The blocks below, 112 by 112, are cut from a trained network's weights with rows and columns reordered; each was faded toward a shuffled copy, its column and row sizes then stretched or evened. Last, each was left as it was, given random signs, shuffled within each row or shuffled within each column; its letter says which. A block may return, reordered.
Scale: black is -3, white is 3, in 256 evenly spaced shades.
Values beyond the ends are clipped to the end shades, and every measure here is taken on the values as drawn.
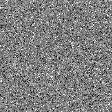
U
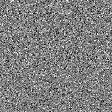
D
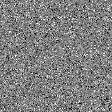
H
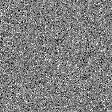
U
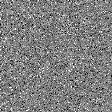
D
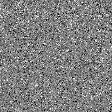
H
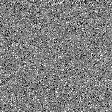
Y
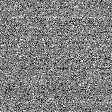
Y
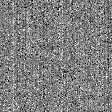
U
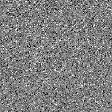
D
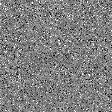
H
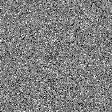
U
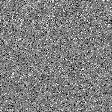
Y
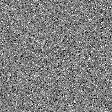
U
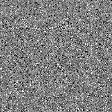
D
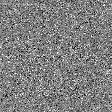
Y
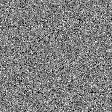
Y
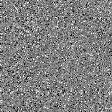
D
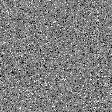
U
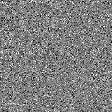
D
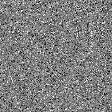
H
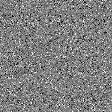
D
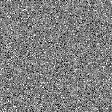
D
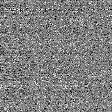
D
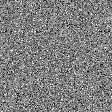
Y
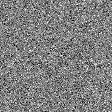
Y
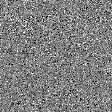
H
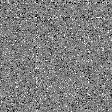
H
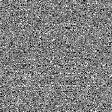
D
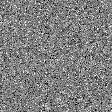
U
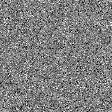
H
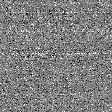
D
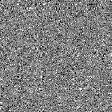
D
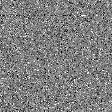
H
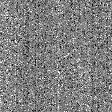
U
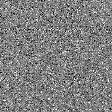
H
